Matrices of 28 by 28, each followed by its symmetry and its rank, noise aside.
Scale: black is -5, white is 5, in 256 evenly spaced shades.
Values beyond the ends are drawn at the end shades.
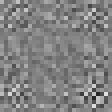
symmetric, rank three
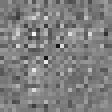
symmetric, rank four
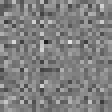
no symmetry, rank three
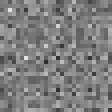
symmetric, rank four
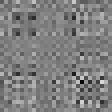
symmetric, rank two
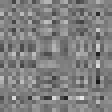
antisymmetric, rank two
